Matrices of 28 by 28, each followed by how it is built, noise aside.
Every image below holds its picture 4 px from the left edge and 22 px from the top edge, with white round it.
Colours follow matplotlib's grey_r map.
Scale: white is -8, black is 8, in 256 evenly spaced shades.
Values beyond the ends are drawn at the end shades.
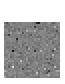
sparse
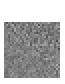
upper triangular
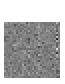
uneven columns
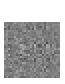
low rank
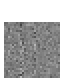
uneven columns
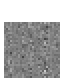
uneven columns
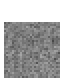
blocks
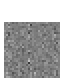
uneven columns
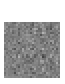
low rank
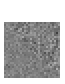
upper triangular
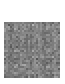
blocks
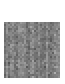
blocks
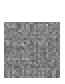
blocks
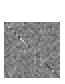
diagonal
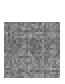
blocks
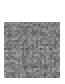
blocks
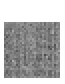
blocks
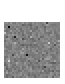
sparse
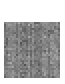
blocks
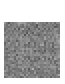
blocks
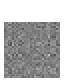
low rank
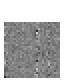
uneven columns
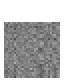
low rank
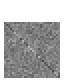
diagonal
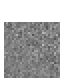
upper triangular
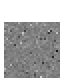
sparse
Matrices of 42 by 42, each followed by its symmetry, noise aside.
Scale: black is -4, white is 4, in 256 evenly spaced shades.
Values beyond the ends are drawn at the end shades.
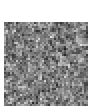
no symmetry.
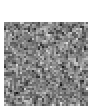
symmetric across the other diagonal.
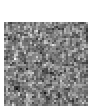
no symmetry.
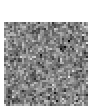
symmetric across the other diagonal.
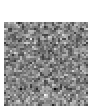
mirrored left to right.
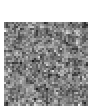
symmetric across the other diagonal.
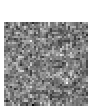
mirrored top to bottom.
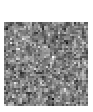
no symmetry.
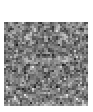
mirrored left to right.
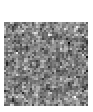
mirrored top to bottom.
